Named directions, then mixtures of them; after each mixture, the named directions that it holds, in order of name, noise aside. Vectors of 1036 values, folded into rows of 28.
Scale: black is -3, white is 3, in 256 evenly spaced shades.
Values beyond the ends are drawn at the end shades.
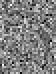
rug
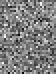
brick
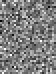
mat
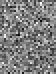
brick.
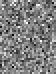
mat, rug.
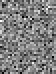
mat, rug.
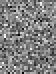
brick.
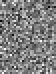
mat.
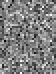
brick, rug.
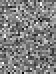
brick.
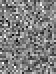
brick, mat.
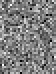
rug.
